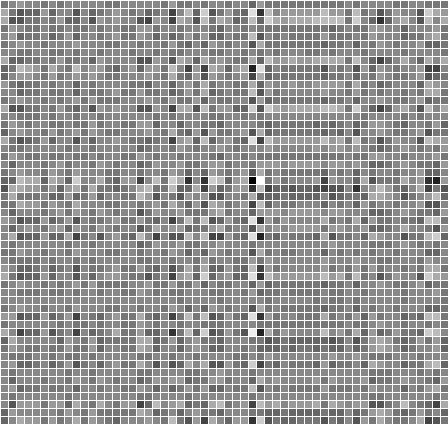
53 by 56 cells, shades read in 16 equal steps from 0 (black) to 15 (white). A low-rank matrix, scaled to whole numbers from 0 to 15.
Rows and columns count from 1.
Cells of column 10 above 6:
37
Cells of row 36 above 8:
9
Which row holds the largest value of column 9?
30
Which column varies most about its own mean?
32
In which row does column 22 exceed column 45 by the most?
24
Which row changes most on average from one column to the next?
23
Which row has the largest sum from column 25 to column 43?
3
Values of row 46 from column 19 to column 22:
8 5 8 5
